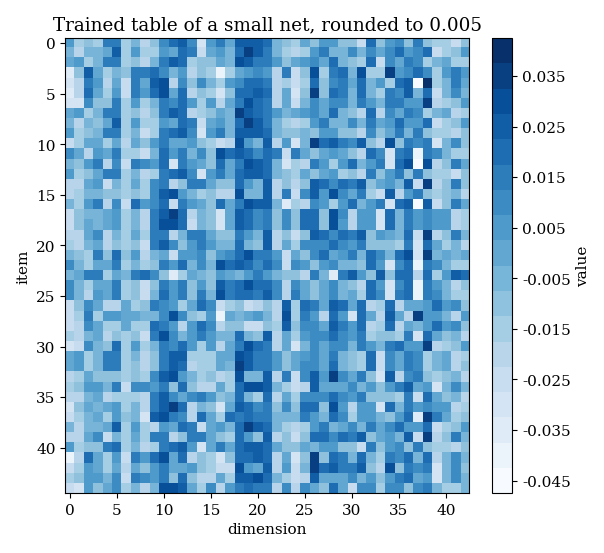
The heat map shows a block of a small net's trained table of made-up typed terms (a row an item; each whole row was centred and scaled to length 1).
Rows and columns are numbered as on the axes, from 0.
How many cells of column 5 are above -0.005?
34
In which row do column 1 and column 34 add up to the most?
3
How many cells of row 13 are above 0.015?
6
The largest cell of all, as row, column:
4, 38
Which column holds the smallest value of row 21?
37
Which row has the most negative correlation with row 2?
23
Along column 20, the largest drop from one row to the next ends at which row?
35
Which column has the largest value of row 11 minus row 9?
14
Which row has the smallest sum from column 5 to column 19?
26
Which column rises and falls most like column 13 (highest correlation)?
27
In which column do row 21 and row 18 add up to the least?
8
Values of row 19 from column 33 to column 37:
0.005 0 -0.005 0.02 -0.025
